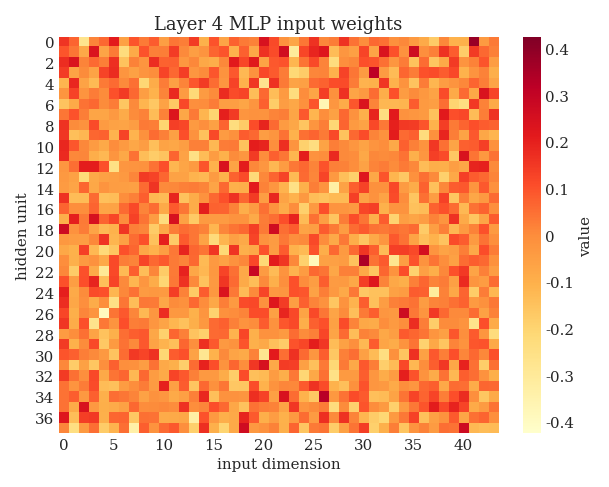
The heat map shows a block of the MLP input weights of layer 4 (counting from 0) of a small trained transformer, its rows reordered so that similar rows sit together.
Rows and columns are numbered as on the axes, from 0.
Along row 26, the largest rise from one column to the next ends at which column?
5
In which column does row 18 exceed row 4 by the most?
0
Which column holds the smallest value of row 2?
27
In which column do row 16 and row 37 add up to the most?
14
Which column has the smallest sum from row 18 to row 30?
4
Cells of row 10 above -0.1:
39
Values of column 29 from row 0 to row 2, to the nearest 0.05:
0.05 -0.05 0
